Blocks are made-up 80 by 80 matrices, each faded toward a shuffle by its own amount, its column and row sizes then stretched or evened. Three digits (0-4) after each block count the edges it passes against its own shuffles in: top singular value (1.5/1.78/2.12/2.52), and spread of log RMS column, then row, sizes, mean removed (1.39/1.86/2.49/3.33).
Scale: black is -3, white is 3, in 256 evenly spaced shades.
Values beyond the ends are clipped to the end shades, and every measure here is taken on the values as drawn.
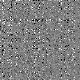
0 3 2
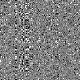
3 3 1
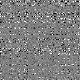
1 2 4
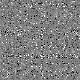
1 2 2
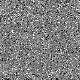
0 1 0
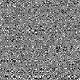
3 1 3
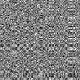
4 2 1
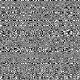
3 1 4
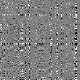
4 4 3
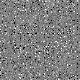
0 2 1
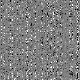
1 4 0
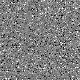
1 1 1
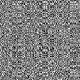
4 1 2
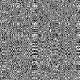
4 2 2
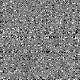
2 0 3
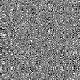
3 2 1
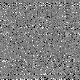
2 0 3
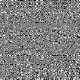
2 0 3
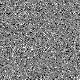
0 0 2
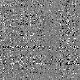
1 3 3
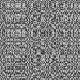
4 0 2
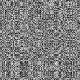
4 2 0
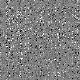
0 3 2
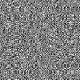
4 1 2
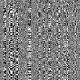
4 4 0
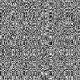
4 3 1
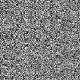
3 2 1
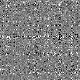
1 3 3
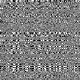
4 2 4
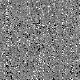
0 3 1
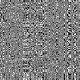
4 4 0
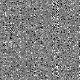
1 3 2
